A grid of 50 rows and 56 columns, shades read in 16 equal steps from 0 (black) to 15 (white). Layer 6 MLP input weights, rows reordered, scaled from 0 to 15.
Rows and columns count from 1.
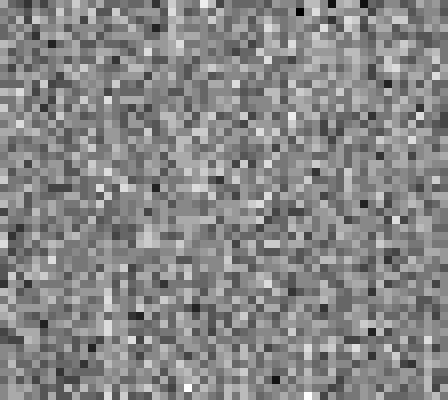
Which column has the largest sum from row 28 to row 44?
14
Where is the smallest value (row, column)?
2, 38
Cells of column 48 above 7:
36
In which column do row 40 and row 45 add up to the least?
18
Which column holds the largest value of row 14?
1
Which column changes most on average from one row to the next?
49
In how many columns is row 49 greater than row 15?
29
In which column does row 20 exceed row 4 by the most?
20
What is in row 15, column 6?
9
